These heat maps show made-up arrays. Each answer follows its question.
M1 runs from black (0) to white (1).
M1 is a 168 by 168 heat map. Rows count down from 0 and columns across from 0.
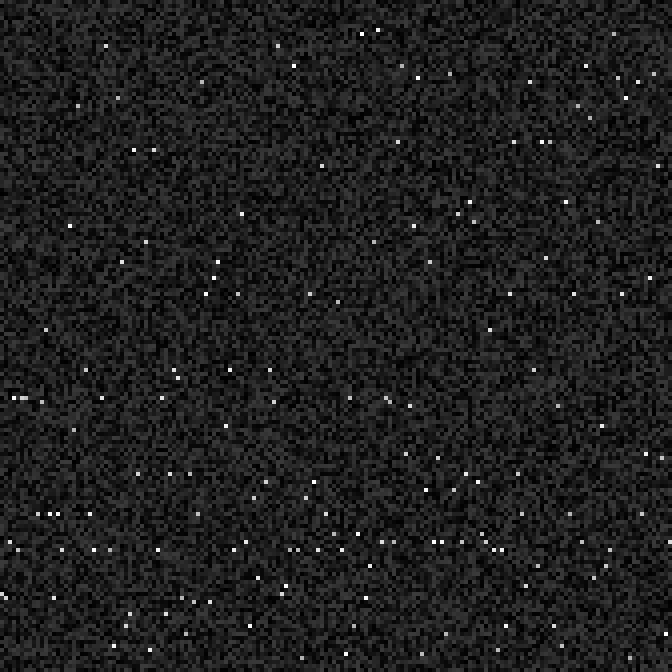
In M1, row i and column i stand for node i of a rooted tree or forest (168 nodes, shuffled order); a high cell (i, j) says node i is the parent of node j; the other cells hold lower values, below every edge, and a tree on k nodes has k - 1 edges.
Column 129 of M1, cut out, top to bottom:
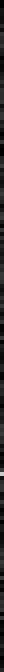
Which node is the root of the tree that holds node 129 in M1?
55
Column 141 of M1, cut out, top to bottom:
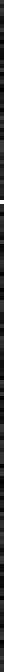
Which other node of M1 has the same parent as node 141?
117
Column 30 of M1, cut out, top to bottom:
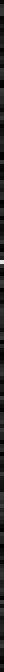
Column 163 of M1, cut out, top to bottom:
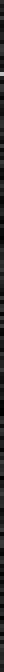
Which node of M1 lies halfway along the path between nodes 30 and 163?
107
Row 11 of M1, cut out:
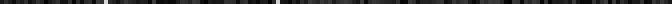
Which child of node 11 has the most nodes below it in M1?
69
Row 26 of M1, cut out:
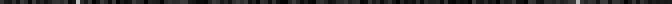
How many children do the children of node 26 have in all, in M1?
4
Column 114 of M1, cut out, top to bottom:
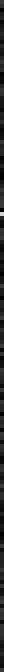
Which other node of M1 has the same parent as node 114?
60
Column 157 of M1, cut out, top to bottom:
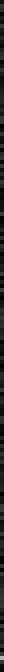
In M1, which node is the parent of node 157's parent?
41
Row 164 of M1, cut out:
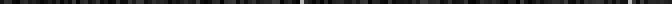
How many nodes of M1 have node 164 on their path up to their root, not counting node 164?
3
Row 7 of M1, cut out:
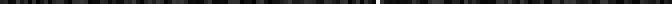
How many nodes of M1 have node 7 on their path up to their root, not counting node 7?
2
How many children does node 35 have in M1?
4
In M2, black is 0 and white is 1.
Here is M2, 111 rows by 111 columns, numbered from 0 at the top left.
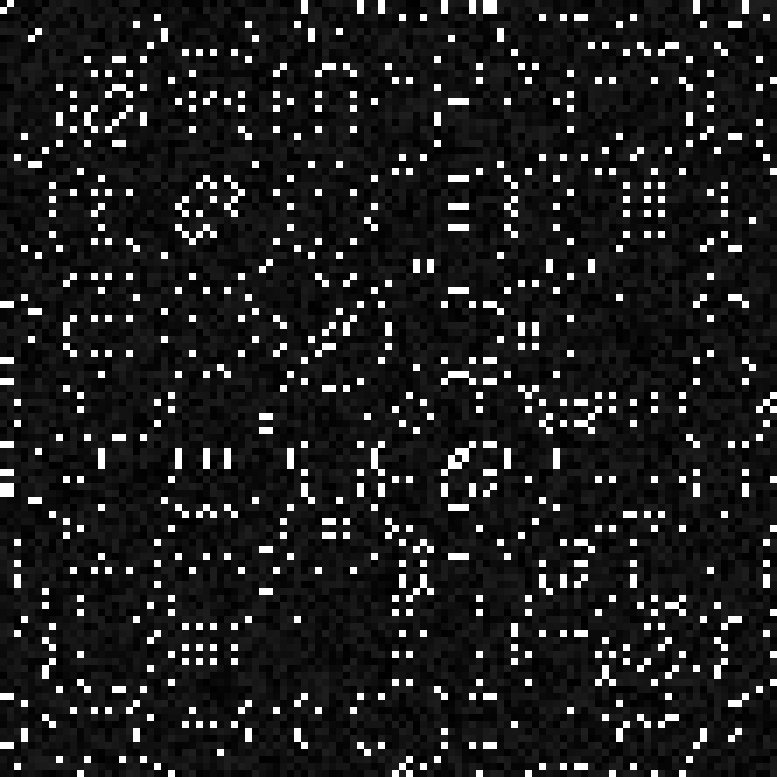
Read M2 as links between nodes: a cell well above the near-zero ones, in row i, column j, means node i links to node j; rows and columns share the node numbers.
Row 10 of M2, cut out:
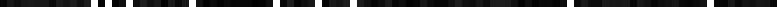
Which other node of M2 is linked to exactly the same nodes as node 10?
node 34
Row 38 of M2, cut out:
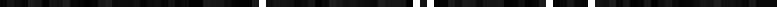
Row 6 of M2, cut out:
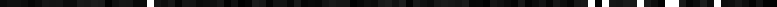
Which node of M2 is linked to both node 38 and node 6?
node 84
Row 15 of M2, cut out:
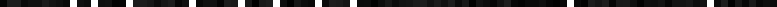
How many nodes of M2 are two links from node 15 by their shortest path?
1
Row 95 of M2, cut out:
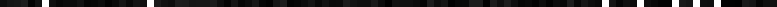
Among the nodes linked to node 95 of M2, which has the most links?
node 99
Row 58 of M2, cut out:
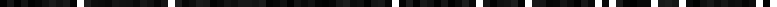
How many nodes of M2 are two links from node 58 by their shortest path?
7
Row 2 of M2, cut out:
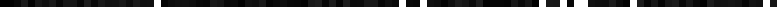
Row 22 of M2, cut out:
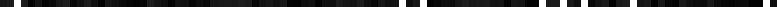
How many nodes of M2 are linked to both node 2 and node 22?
7
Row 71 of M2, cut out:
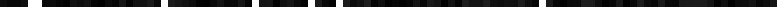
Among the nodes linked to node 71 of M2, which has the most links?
node 77
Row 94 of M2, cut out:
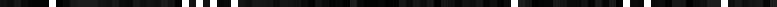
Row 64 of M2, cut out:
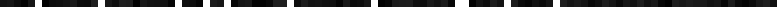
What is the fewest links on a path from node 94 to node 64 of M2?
6
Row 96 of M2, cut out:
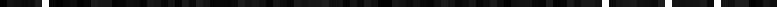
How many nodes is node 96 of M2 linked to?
4
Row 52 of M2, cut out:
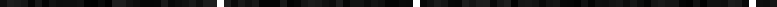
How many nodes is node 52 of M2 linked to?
3
